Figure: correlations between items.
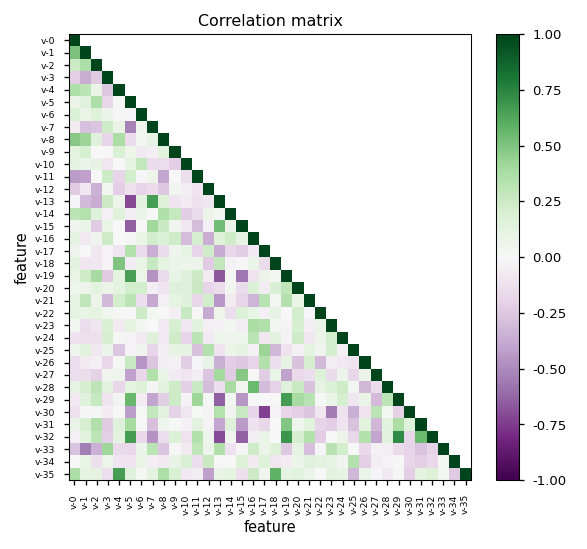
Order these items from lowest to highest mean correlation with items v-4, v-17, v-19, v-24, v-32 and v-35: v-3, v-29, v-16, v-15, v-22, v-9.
v-15, v-3, v-22, v-16, v-9, v-29
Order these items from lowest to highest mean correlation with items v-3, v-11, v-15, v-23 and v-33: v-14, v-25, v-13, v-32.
v-32, v-14, v-25, v-13
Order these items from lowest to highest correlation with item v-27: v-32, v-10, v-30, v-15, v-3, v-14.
v-32, v-14, v-10, v-3, v-30, v-15
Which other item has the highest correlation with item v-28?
v-16
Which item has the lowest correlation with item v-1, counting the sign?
v-33
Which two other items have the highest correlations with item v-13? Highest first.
v-7, v-15
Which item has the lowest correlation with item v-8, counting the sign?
v-11
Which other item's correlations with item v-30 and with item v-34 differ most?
v-17
